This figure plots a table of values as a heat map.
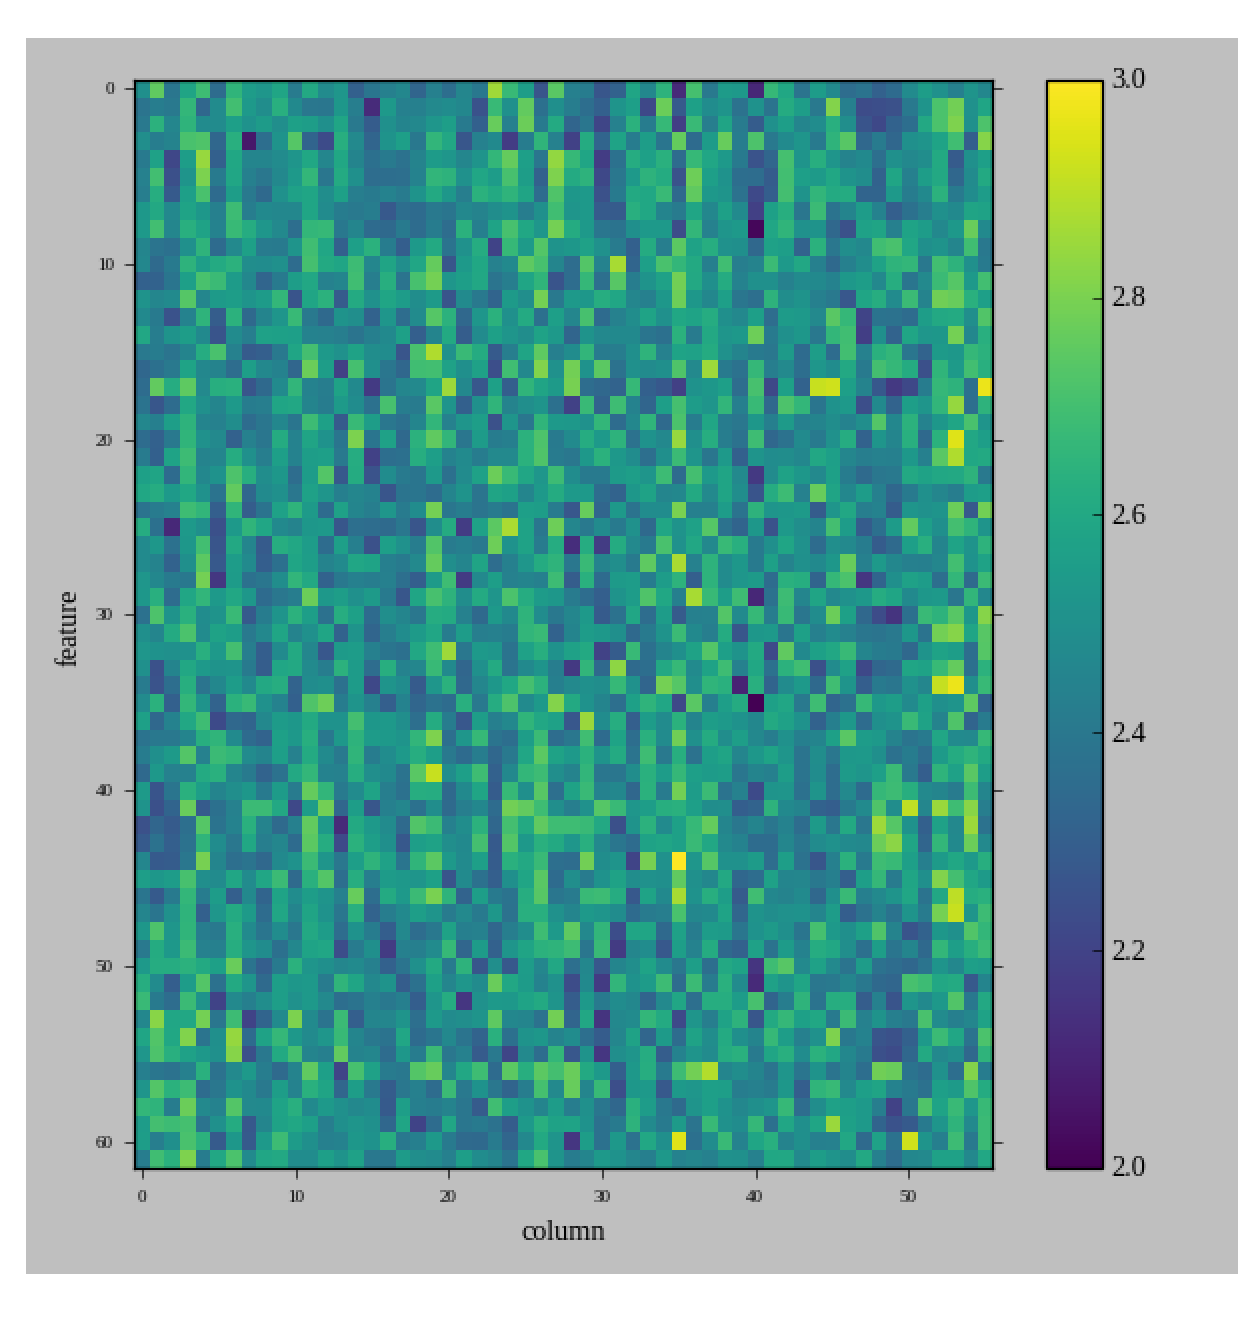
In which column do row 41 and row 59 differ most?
50
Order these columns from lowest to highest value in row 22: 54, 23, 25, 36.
25, 54, 36, 23
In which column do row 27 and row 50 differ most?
35
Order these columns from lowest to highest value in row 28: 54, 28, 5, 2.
5, 28, 54, 2
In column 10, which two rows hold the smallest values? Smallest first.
41, 12
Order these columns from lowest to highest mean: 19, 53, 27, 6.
27, 6, 19, 53
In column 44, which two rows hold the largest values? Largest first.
17, 23
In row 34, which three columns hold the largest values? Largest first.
53, 52, 34
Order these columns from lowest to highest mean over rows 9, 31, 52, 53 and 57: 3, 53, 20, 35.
20, 35, 53, 3
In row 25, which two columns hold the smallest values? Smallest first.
2, 21
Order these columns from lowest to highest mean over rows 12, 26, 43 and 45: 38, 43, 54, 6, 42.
43, 42, 6, 38, 54
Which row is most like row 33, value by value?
18
